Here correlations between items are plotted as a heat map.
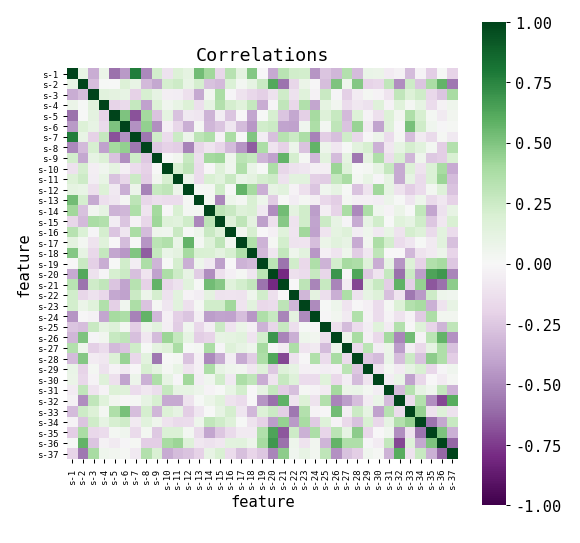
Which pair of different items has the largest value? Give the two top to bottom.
s-1, s-7
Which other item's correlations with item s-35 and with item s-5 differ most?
s-34
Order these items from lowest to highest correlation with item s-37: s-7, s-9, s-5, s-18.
s-18, s-7, s-5, s-9
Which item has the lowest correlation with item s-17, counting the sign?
s-8
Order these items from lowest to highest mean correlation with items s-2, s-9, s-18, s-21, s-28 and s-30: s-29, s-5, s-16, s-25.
s-5, s-29, s-25, s-16
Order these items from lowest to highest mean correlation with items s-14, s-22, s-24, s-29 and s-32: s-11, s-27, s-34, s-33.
s-33, s-11, s-34, s-27
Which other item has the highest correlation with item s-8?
s-24
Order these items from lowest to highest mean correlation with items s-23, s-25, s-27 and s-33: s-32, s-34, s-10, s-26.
s-32, s-10, s-26, s-34
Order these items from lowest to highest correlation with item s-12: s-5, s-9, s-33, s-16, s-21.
s-33, s-5, s-16, s-21, s-9
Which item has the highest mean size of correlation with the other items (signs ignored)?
s-21
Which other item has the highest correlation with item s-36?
s-20
